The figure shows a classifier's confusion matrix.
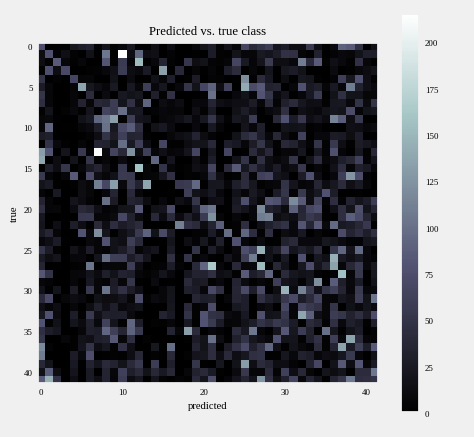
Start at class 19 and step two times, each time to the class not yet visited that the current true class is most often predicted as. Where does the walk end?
41
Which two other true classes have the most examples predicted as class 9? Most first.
17, 36
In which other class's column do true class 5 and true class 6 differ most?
25
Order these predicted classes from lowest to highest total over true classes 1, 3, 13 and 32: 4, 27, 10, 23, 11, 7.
4, 27, 23, 11, 7, 10
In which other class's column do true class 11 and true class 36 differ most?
38
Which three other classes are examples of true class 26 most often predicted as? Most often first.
36, 8, 32
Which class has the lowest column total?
3
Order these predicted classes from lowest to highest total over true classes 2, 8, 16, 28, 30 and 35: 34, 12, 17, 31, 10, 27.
17, 31, 34, 27, 12, 10
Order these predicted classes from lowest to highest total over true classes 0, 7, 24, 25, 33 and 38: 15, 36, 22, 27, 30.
15, 22, 36, 30, 27
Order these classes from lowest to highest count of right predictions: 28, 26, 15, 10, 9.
15, 10, 28, 26, 9
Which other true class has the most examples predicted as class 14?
39
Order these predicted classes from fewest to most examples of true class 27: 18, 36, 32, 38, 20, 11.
18, 32, 38, 11, 20, 36
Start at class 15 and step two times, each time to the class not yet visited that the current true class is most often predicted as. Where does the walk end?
10
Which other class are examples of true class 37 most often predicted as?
0
